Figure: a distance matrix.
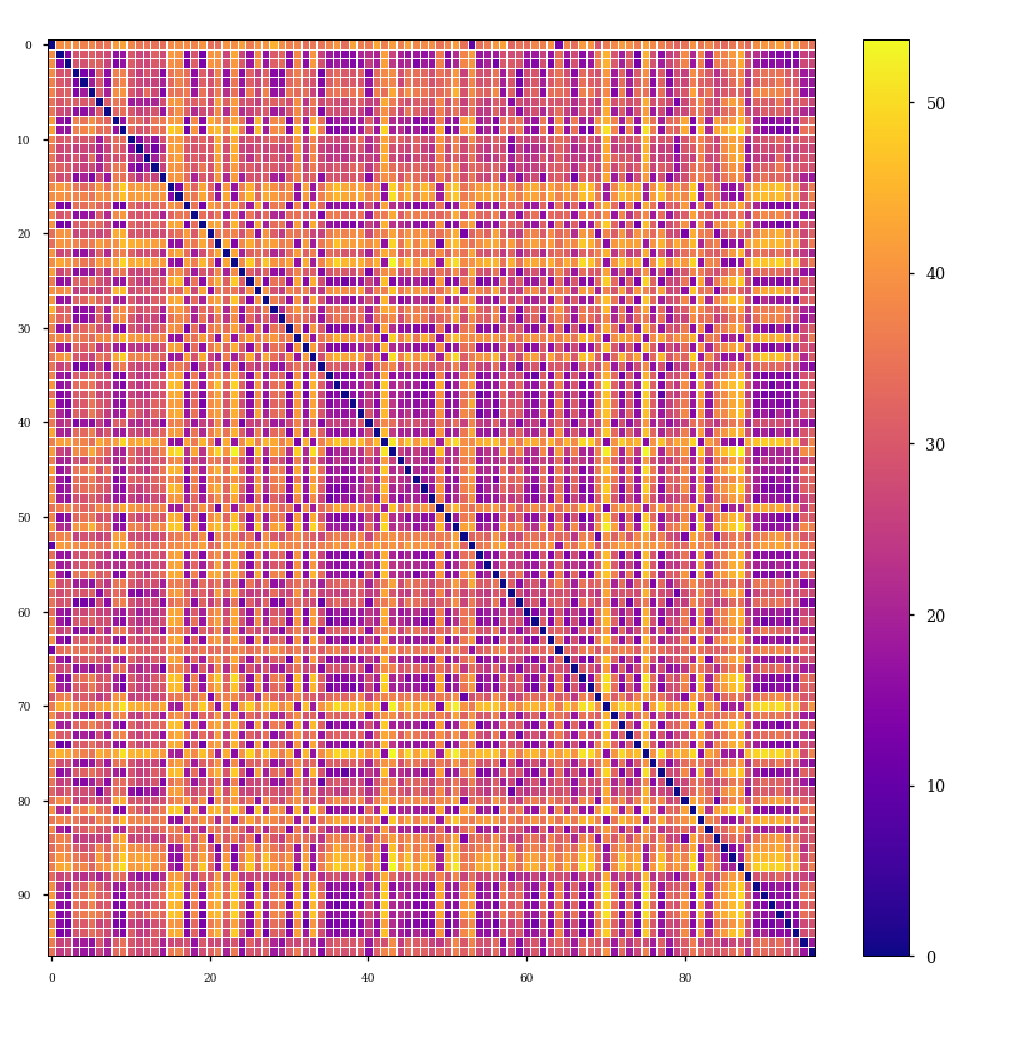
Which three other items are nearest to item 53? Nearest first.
0, 64, 69
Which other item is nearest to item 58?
79
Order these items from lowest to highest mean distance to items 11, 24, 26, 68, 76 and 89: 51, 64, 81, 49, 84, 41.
41, 84, 81, 51, 64, 49
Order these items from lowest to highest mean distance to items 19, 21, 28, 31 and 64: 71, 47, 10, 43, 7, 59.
59, 7, 71, 47, 10, 43
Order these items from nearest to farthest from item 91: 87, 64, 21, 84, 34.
34, 64, 84, 21, 87
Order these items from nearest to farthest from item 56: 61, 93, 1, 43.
93, 61, 1, 43
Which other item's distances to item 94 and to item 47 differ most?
27
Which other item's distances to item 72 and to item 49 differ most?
70
